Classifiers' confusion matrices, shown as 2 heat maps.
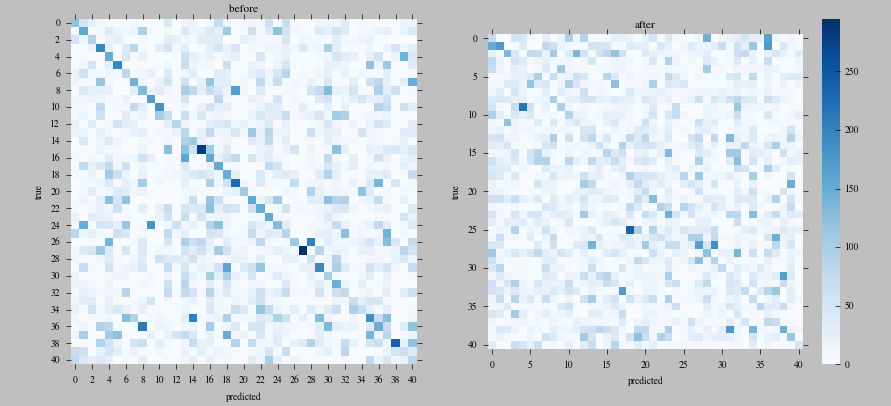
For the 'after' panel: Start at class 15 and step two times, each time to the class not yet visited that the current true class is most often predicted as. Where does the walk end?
34
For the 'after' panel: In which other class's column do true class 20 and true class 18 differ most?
25
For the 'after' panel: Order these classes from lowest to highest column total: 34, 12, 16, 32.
16, 12, 34, 32
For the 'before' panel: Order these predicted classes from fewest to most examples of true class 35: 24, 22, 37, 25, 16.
16, 22, 25, 24, 37
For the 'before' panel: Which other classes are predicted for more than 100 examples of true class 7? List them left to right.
3, 16, 40
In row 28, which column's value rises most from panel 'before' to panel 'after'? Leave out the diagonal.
32
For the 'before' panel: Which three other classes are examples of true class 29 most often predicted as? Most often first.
18, 22, 31
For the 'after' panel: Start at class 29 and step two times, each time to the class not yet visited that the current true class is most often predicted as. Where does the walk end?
13
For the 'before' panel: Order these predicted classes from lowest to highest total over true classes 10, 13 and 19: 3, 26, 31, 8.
31, 26, 3, 8
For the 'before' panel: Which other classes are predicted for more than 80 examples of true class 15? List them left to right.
11, 13, 16, 31
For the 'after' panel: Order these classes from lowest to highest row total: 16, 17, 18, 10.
17, 10, 18, 16
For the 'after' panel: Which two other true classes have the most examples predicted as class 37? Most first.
26, 33
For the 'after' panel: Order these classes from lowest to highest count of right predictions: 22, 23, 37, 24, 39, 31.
24, 31, 37, 22, 39, 23
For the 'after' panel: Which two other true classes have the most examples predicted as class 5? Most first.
6, 2
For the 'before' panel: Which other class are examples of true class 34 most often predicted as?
22
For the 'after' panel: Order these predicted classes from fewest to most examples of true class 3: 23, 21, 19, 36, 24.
19, 24, 21, 36, 23
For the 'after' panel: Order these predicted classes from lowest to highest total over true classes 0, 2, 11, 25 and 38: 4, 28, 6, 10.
4, 6, 10, 28
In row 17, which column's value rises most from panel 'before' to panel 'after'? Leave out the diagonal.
36
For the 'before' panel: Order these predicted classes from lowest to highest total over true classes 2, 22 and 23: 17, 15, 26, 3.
26, 3, 17, 15
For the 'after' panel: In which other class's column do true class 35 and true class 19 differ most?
39
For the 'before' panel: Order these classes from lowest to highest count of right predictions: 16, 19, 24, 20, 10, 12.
12, 20, 24, 16, 10, 19
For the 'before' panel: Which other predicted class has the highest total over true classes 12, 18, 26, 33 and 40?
4
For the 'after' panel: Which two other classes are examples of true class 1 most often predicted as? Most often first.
36, 0
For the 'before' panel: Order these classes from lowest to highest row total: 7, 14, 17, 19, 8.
14, 17, 19, 7, 8
